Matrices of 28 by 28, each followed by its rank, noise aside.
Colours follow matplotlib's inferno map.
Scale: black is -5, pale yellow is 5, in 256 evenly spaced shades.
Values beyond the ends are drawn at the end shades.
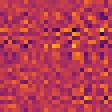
three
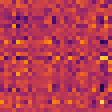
three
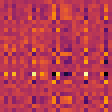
one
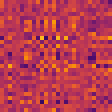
three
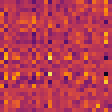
two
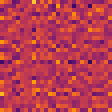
three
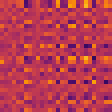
one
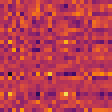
two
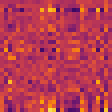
two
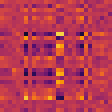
one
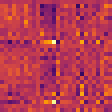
two
